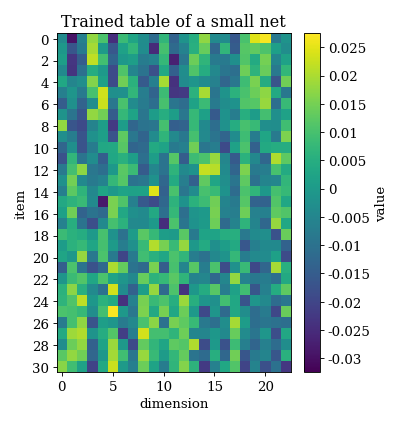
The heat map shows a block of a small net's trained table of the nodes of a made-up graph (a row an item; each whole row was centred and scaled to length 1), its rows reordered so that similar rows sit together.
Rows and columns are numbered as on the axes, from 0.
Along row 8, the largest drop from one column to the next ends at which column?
1
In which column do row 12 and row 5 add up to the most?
14
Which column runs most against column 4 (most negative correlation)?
15
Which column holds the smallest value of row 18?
21
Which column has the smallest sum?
16
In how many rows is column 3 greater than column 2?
13
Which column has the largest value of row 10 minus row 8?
5
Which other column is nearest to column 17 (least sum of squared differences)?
8
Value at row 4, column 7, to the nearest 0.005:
0.005
